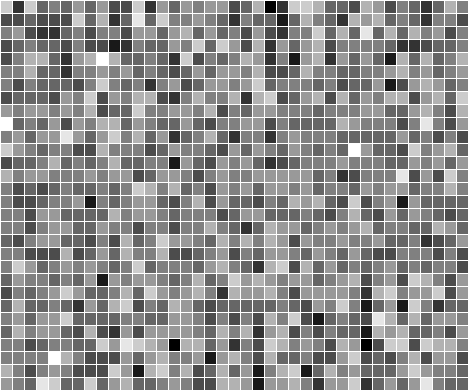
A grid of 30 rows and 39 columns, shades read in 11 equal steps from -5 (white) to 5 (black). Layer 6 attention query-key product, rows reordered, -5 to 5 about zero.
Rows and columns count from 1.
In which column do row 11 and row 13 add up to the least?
10
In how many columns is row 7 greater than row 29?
21
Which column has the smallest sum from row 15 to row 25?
23
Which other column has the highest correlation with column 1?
25
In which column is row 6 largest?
6
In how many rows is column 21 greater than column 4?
8
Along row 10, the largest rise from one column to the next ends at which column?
2
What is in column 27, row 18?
0
